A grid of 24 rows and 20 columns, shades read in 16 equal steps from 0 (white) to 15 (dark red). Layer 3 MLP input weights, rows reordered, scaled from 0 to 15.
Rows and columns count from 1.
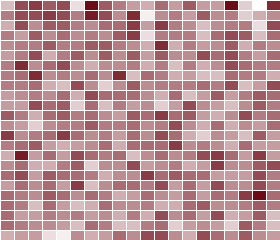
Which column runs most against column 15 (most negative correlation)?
5
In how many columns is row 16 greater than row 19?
8
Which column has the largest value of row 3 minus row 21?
12
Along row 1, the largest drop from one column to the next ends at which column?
18
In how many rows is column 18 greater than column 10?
9
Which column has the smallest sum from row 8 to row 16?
15
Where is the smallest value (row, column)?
1, 19
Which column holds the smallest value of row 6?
4
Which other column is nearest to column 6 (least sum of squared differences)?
16
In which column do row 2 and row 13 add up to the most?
7
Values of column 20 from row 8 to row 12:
5 11 9 8 9
